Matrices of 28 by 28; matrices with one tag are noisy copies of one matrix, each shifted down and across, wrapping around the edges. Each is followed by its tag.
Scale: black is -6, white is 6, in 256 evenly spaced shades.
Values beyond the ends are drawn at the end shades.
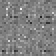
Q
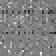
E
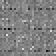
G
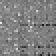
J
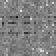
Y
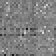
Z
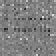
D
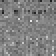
D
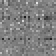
E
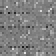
G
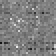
Z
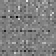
G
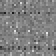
E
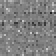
D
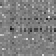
D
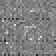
G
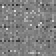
G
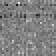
D
